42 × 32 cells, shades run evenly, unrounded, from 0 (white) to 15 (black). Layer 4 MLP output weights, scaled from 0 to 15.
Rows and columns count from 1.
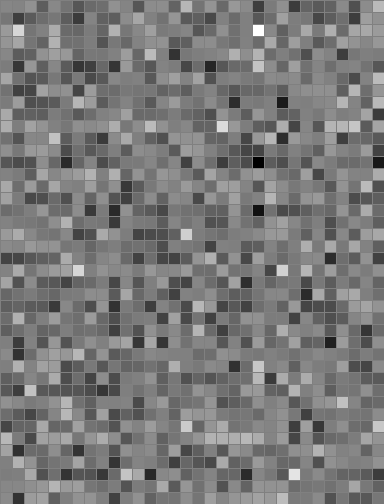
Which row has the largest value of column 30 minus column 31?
2
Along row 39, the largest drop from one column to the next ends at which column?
19
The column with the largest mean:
10
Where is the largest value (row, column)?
14, 22
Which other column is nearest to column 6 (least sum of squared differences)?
9
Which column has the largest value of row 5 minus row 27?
15
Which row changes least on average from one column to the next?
30
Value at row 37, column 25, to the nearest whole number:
11
